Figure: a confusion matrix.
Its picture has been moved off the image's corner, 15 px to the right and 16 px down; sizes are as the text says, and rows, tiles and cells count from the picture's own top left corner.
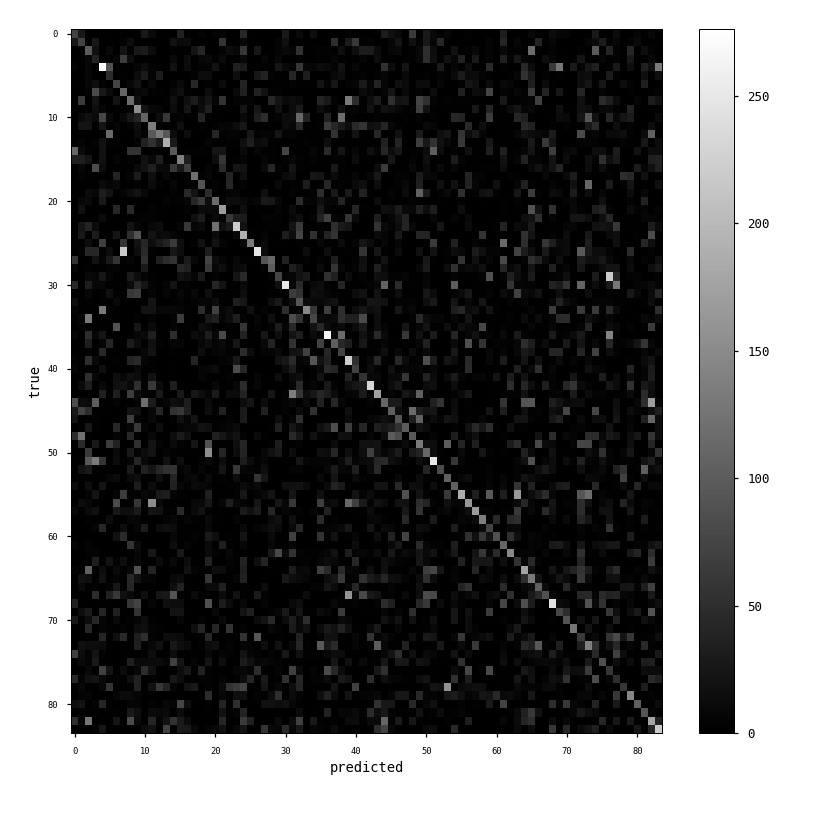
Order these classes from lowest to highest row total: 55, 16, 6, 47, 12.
6, 16, 47, 12, 55
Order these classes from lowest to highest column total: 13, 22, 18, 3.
22, 18, 13, 3
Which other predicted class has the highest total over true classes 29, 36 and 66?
76
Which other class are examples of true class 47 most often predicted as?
37
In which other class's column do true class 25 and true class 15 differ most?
61
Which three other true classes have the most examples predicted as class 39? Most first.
67, 8, 56
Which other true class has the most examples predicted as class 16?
23
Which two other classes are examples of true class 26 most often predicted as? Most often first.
7, 72
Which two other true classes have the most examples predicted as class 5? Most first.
12, 4
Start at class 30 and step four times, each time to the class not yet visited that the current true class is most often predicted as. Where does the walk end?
48
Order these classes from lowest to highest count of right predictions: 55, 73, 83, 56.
73, 56, 55, 83
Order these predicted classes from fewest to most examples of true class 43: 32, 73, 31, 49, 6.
73, 6, 32, 49, 31
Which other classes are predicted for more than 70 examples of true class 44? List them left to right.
0, 3, 10, 64, 65, 82
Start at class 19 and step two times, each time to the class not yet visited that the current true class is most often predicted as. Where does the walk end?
53
